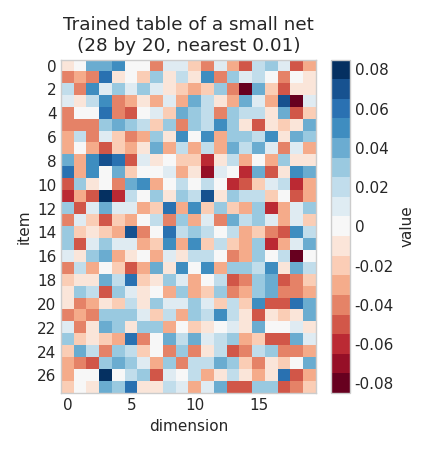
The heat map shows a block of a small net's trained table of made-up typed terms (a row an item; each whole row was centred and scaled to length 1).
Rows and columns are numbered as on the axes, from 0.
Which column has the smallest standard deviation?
6
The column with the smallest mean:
14
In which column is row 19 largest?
16
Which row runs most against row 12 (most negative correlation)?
13
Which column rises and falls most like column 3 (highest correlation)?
17
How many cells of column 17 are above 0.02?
4
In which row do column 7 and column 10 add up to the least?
0
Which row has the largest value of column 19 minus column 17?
20
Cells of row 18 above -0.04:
16
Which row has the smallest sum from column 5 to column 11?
8
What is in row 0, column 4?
0.05
